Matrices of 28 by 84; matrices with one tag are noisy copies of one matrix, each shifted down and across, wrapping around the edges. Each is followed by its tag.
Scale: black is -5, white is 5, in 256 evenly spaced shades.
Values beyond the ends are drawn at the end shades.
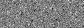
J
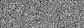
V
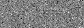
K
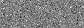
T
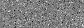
T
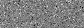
K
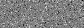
K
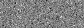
V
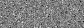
J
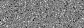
J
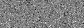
V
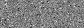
K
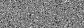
K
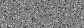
J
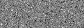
T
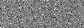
K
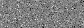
K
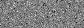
J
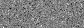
J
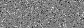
J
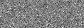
K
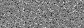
K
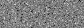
T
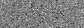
V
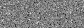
K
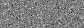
V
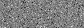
T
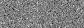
V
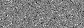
V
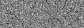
V
